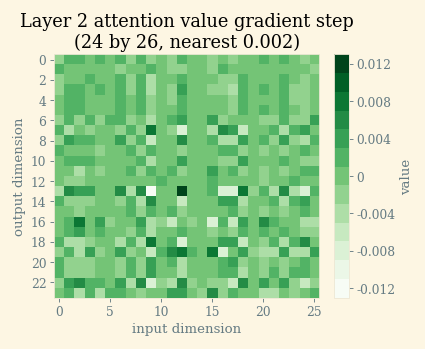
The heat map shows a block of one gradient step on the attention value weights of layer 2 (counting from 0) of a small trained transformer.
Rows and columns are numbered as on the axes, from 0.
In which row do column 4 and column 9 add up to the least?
13
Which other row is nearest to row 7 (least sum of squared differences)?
14
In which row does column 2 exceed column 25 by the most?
16
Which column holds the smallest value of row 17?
9
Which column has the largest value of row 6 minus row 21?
12
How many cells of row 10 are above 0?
7
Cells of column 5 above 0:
2
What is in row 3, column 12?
0.004
